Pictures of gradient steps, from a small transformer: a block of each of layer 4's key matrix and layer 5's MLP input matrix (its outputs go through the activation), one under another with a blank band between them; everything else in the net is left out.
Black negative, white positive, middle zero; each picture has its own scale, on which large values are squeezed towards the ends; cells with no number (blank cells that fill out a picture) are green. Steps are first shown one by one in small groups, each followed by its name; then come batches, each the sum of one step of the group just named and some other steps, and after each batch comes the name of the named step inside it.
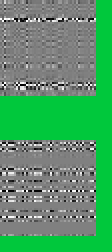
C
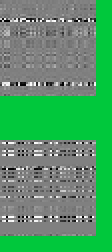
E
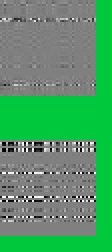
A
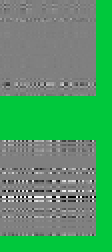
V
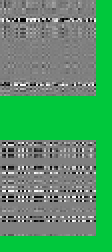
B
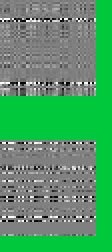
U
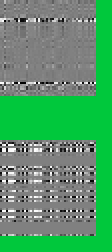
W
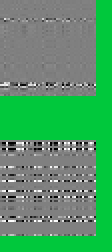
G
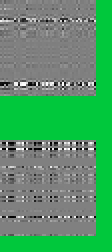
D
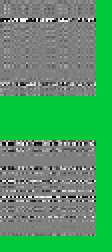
V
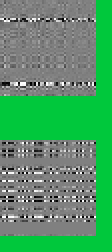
B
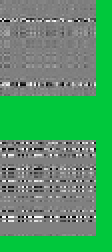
E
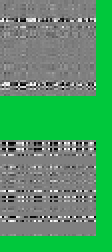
G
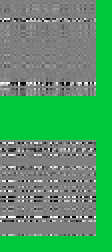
U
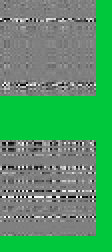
V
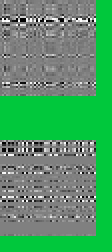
A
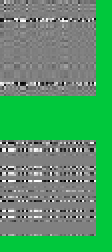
W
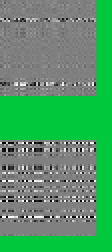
B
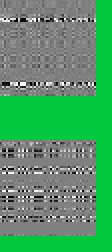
B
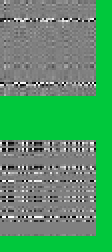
B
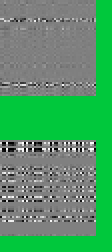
A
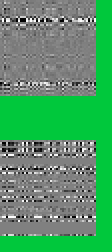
A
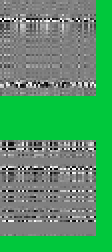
E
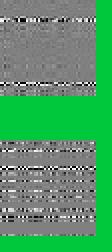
W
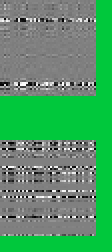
D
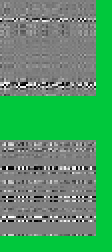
U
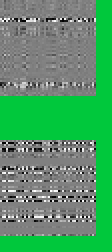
B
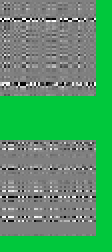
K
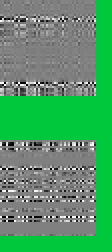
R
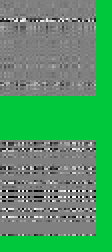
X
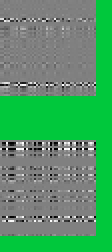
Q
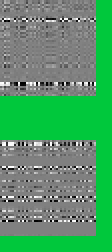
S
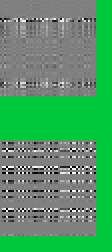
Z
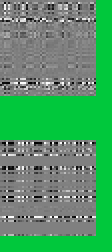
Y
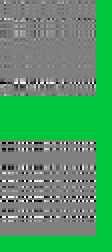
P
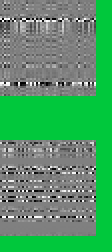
K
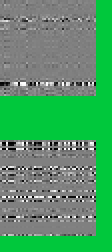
R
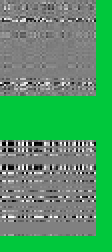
Y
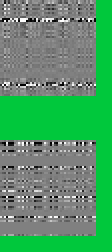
Y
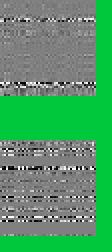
R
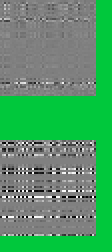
Y
